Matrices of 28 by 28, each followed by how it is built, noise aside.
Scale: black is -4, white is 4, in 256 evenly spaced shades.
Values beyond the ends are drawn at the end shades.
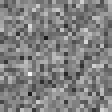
repeating rows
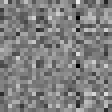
low rank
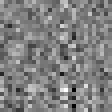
low rank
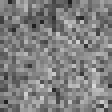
smooth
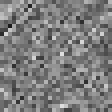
Hankel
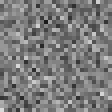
Toeplitz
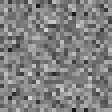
repeating rows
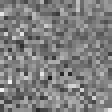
lower triangular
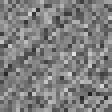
Hankel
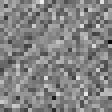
Hankel
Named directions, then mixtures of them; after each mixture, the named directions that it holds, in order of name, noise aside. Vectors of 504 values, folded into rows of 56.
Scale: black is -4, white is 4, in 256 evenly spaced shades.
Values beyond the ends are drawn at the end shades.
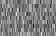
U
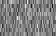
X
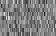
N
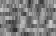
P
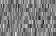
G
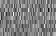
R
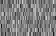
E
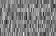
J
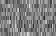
P, U.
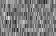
J, N, P.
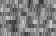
P.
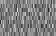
G, R, U.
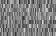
G, R, X.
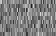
G, R, X.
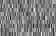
E, U.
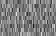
U.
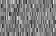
N, X.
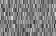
G, N, R.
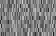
E, G, R.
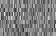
N, R.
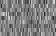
E, N, U.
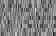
E, G.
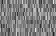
E, X.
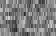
N, P.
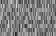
G.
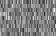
E, N.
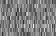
U.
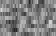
P.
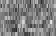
G, N, P.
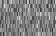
R, X.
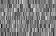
E.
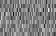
R.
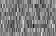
G, P, U.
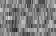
N, P.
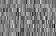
N, P, U.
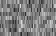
P, U, X.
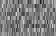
P, U.
